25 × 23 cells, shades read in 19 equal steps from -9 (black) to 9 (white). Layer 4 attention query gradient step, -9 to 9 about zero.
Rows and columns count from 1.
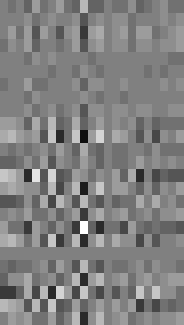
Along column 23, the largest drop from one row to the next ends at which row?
18
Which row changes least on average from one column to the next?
20
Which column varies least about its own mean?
14
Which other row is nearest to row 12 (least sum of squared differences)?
21
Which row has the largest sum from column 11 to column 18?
3
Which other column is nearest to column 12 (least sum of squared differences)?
19
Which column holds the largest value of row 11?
13
